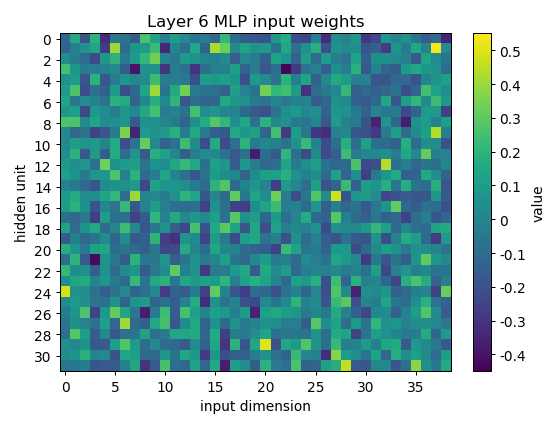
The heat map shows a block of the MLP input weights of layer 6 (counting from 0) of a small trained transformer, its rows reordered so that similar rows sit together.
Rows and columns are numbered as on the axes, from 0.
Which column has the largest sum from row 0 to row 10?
9
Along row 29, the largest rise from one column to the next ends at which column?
17
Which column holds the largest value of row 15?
27
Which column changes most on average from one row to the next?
12
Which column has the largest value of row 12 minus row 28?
29
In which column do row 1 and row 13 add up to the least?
30
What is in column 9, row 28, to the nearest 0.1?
-0.1
